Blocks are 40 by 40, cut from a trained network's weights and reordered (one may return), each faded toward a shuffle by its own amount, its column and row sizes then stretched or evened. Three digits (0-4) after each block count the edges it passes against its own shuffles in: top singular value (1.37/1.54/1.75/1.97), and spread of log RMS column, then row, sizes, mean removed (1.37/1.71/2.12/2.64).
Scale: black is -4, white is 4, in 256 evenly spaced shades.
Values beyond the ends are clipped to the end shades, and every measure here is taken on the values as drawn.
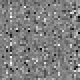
0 3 0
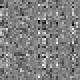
4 4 1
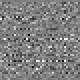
2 0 4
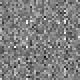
2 2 0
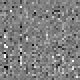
0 3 2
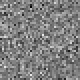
1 1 0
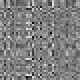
4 4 3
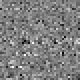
0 0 3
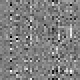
3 4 2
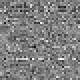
3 0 2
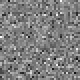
0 0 3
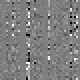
3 4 1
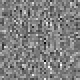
3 2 0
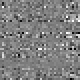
1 2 4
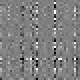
4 4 2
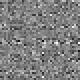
1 1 3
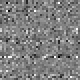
1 1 3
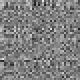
3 0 3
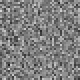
4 2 1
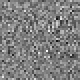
2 1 1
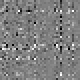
2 3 3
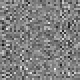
3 3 0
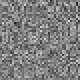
3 1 1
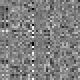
3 3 2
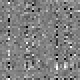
3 3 1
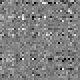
2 1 3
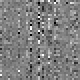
2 4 0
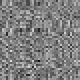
4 3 1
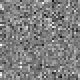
0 1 1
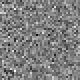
1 1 0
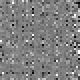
0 4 2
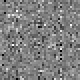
0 2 0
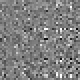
3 3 2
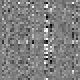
4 4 0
